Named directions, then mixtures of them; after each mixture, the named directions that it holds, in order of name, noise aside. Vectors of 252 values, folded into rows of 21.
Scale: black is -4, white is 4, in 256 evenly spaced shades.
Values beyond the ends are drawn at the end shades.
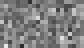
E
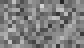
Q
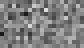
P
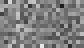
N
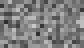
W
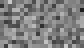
W.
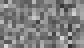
E, N.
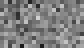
E, N.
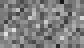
E, Q, W.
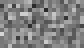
P.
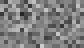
N, P, Q.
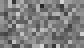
N, Q.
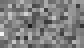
P, W.
